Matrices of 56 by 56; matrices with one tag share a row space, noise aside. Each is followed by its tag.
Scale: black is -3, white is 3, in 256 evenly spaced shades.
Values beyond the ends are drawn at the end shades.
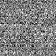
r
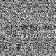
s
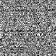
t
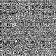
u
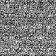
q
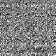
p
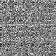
u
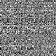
u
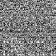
t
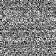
t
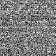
p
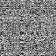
r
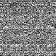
t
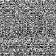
q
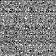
q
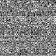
p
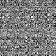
p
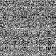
t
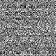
s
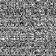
r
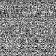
r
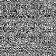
u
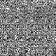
p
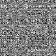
p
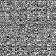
p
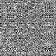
u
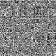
p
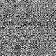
s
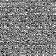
p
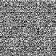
t
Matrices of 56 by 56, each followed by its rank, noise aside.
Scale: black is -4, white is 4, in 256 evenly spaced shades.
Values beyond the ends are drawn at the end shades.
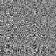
seven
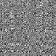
eight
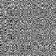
five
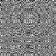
five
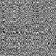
six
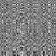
four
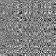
four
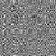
four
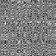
five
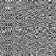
five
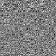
seven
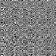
six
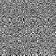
five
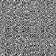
seven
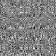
six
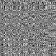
five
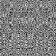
six
